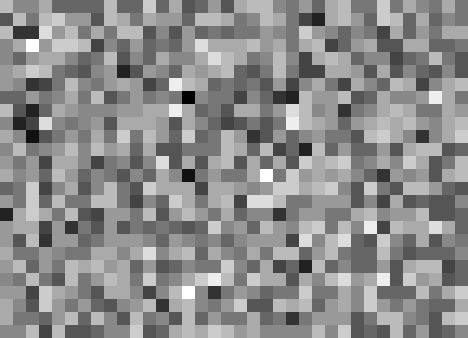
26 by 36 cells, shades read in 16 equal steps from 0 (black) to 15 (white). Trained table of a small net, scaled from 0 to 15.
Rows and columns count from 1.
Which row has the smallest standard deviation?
20
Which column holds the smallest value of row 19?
4
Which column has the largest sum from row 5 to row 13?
30
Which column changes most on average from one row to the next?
3
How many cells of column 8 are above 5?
20
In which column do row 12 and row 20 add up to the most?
12
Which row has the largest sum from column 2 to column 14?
2
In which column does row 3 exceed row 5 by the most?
24
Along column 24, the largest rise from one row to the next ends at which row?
13
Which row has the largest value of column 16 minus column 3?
7
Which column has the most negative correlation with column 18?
35
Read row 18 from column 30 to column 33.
4 11 10 10
